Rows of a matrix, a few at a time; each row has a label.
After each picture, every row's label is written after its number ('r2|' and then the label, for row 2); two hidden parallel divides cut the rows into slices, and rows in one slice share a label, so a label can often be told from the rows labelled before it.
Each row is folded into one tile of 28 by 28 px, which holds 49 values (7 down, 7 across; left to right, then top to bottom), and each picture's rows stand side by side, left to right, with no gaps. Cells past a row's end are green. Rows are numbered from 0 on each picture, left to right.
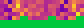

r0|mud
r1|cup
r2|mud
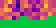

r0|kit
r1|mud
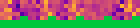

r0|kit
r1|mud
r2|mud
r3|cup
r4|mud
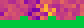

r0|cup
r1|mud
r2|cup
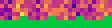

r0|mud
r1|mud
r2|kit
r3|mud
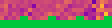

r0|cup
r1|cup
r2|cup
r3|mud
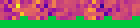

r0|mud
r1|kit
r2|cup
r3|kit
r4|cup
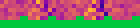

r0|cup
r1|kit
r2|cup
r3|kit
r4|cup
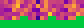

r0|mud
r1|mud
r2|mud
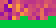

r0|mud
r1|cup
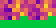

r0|mud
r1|mud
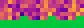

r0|kit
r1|mud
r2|mud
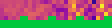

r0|cup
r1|cup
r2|mud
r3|mud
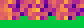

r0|kit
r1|kit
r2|kit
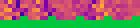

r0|kit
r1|kit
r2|cup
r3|mud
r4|cup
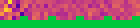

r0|kit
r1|cup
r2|cup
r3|cup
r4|cup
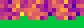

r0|mud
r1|kit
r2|kit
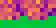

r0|kit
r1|kit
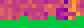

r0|cup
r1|cup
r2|mud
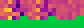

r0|kit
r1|kit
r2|cup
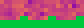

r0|cup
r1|cup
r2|cup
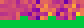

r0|cup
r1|mud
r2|mud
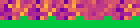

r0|mud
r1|mud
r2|mud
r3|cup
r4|mud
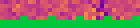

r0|cup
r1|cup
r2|cup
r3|kit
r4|cup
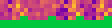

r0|mud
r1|cup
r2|mud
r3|mud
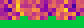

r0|mud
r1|kit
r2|kit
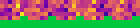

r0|mud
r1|kit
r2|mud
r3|kit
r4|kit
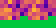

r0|kit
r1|kit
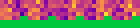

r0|kit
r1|kit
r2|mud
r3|mud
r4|mud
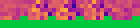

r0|cup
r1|kit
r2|kit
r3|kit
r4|cup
